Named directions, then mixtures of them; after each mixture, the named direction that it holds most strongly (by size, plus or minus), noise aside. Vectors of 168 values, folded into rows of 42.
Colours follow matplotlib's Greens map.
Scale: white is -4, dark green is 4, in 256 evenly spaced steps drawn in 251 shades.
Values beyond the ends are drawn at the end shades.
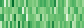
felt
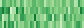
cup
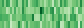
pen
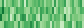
cup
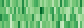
pen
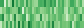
felt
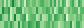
felt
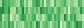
cup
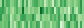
pen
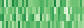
felt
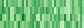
cup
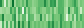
felt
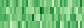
pen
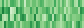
cup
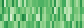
felt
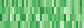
pen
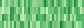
cup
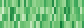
cup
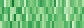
felt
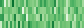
felt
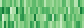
cup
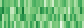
cup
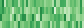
pen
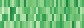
cup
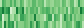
cup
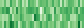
pen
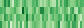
felt
